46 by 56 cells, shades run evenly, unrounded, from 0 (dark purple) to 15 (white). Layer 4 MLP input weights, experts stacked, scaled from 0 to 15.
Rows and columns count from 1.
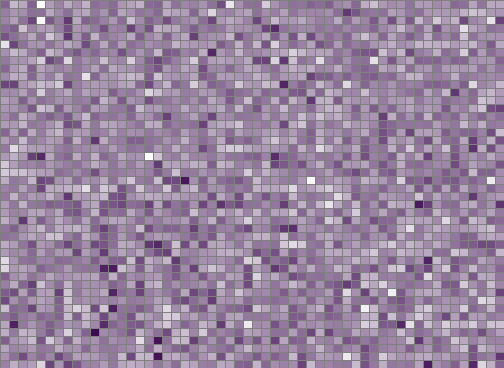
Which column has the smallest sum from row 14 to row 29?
43
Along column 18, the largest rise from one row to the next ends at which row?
44
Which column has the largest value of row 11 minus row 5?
22
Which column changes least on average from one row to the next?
14
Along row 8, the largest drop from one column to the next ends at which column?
32
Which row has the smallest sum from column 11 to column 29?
26
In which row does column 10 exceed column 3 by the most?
28
